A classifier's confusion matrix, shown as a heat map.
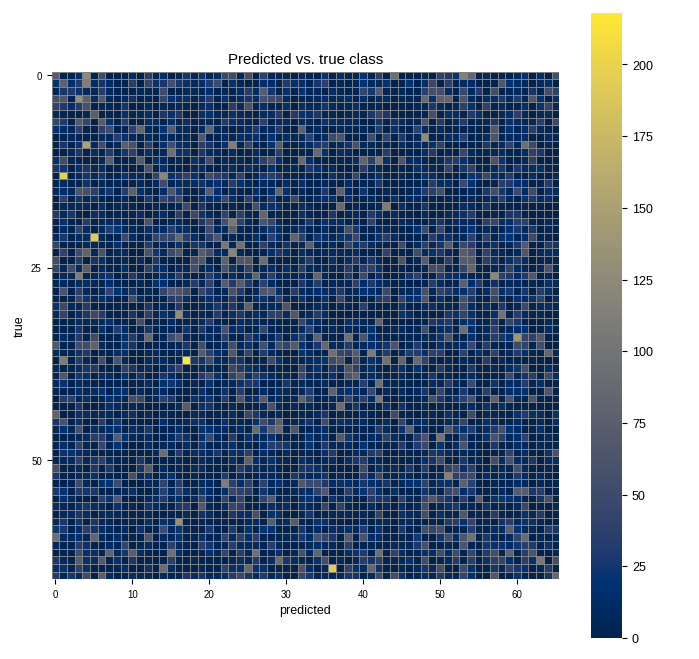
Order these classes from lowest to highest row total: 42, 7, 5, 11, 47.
5, 7, 47, 11, 42
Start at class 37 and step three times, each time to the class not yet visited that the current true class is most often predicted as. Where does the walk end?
28
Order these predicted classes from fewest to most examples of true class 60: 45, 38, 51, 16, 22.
45, 16, 22, 51, 38
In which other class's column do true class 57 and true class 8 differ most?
48
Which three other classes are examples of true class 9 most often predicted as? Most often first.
4, 23, 61
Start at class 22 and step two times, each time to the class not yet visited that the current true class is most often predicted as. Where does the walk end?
27
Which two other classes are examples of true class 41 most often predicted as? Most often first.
36, 64
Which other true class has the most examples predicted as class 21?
1
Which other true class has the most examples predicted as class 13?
21
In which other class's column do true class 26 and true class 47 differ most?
3
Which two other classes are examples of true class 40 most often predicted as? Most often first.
42, 54
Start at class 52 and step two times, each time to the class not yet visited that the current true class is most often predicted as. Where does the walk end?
12
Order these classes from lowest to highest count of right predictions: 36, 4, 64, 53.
64, 4, 53, 36
